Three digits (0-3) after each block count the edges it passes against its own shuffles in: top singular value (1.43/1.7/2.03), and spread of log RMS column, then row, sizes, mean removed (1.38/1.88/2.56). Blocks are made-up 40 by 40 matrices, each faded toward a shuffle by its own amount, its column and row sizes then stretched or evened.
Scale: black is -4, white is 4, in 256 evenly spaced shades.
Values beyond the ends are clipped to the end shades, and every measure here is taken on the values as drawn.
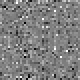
1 1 1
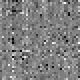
2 1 2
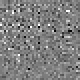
2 1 2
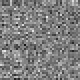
3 1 0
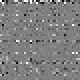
1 2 3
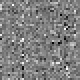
1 2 0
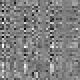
3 3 1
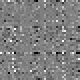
2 2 2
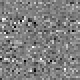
1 0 2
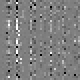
3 3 0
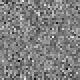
0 0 1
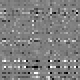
3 1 3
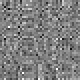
3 1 1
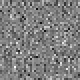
2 0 0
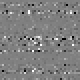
0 0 3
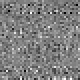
2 0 2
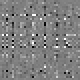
3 2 2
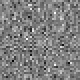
2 1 0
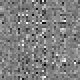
2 3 1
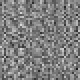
3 2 0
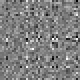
3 2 2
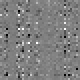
1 3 1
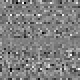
1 0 3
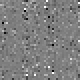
0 2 0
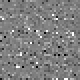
1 0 1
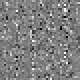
0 2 0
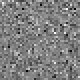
1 1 0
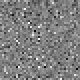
1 0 0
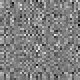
3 2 1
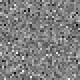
0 0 0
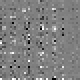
1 3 2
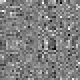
3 2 0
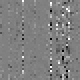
1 3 0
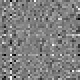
2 2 2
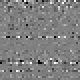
1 0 3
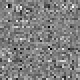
1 1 2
